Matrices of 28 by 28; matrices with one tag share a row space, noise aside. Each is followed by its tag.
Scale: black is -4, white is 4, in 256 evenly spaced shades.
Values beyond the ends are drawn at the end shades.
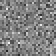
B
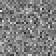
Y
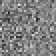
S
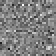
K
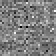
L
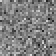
K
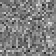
K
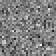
K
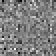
S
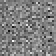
K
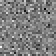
K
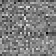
L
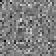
Y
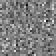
K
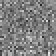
Y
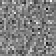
K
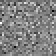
S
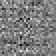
L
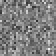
K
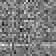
L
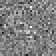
Y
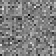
S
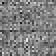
L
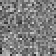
S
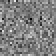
Y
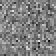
K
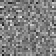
S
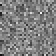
Y
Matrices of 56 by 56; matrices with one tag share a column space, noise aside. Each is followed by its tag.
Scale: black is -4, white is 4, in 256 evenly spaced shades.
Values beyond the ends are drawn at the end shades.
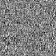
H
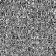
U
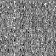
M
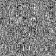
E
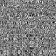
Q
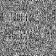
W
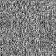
M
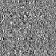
Q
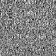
U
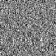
H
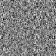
U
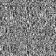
E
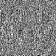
W
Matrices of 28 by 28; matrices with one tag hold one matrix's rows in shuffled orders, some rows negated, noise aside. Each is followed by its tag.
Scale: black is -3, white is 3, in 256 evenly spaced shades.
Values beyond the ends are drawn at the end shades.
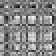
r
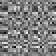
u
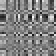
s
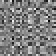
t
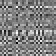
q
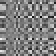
s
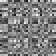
u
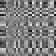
s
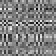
q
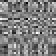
u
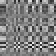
s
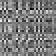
q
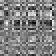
r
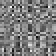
t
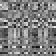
u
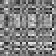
r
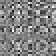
t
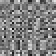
t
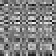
r
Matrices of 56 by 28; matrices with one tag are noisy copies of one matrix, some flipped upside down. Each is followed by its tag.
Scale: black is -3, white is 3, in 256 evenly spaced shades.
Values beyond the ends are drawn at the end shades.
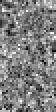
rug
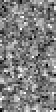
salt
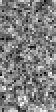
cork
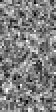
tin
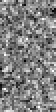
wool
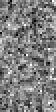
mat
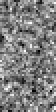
mat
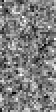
salt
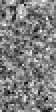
cork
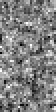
mat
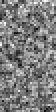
cork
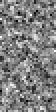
tin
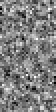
tin
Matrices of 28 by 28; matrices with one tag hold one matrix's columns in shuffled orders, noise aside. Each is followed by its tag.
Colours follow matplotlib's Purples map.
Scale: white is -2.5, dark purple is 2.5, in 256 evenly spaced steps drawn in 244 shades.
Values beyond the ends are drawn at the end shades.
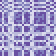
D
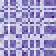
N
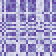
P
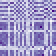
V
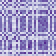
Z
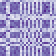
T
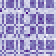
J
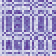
Z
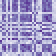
P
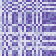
D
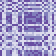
D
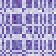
J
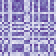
P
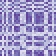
D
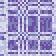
Z
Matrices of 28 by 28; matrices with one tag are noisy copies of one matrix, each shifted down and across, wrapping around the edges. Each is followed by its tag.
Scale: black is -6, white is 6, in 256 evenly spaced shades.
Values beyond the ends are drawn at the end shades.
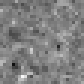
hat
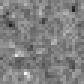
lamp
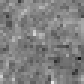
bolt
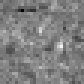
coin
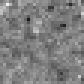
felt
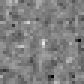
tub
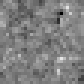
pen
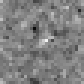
hat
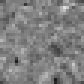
hat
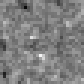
lamp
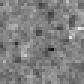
felt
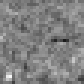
coin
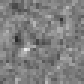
hat
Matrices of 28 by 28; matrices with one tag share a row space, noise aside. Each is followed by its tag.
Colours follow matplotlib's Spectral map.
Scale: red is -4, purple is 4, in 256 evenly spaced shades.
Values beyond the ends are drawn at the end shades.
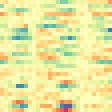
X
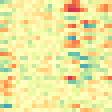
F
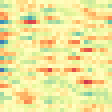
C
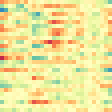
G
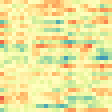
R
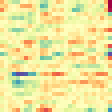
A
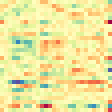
A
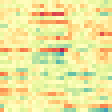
R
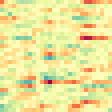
C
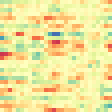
G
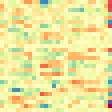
A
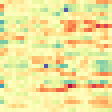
R
